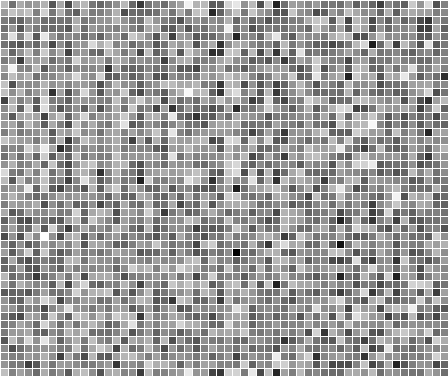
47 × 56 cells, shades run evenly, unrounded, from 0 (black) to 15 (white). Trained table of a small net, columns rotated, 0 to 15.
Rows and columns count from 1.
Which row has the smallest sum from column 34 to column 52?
28
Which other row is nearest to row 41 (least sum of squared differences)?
34
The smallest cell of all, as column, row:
30, 32
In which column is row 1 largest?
24
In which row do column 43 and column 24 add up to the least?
31
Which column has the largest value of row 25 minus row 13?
54
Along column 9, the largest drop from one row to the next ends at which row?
40
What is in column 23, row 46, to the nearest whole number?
6
